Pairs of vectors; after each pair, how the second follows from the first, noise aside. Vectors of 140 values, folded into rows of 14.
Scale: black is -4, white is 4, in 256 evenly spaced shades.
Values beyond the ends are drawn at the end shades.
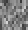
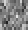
negated.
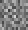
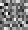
wrapped around, scaled up.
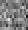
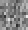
sign-scrambled.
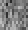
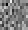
sign-scrambled.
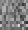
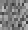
sign-scrambled.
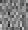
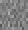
negated, shrunk.
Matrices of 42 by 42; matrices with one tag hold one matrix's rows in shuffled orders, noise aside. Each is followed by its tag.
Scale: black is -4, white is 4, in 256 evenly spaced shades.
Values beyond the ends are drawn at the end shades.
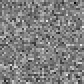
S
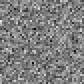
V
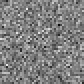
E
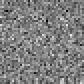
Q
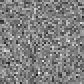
E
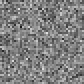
Q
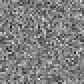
V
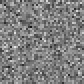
S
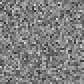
V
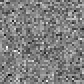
S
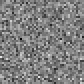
E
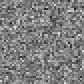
S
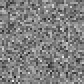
Q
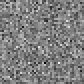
E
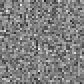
E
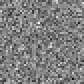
V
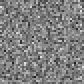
V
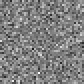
V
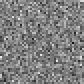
V
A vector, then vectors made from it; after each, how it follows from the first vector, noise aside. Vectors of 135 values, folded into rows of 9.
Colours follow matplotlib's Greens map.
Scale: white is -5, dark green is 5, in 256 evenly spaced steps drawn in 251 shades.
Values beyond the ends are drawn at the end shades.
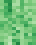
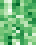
negated, scaled up.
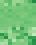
wrapped around, partly zeroed.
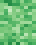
sign-scrambled.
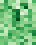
wrapped around, scaled up.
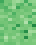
wrapped around, partly zeroed.
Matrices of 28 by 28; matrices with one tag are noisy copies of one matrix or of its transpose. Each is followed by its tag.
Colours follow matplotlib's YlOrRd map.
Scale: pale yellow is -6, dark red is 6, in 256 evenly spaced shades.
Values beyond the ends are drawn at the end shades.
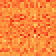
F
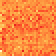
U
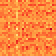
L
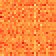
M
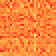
F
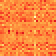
M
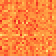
F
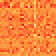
F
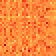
L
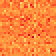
F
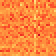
F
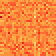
M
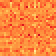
F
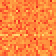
F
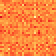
M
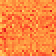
U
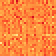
M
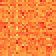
L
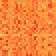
F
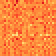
M
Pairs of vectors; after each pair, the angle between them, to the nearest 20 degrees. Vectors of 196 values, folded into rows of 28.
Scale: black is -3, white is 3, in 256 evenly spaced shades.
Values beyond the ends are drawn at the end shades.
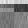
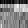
160 degrees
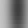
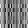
80 degrees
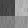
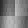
60 degrees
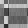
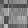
160 degrees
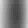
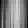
160 degrees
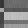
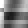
140 degrees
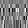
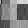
100 degrees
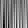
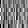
60 degrees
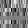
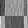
80 degrees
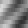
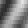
100 degrees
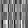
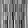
140 degrees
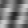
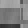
100 degrees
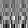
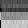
100 degrees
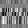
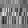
160 degrees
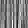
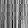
160 degrees
